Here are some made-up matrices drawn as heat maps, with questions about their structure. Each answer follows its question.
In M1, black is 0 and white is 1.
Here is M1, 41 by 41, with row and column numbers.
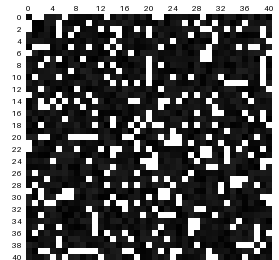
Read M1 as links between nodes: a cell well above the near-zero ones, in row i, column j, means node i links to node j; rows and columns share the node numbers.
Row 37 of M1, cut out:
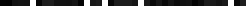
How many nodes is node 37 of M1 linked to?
5
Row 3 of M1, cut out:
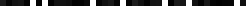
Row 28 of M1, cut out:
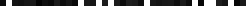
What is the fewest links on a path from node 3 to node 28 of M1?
3
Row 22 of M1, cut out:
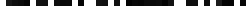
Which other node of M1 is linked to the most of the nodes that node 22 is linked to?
node 2
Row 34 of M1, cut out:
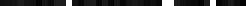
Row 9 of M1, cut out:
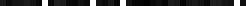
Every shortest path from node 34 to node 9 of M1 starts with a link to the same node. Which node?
node 11
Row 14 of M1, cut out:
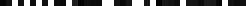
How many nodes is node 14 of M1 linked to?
12
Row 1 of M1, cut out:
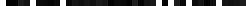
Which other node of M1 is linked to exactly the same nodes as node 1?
node 13
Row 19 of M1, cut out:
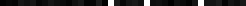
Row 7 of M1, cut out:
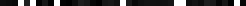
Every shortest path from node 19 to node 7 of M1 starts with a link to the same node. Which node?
node 24
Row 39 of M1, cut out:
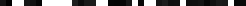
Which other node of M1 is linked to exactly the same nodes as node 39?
node 20
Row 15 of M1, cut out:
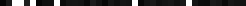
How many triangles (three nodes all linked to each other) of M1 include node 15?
4
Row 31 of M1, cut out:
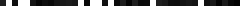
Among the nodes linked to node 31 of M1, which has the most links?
node 18
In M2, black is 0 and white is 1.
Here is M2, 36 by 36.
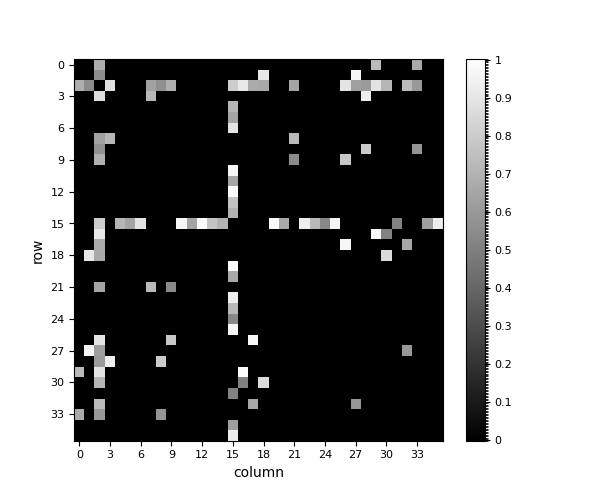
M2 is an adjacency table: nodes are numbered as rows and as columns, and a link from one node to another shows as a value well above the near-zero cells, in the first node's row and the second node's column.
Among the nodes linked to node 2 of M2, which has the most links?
node 15
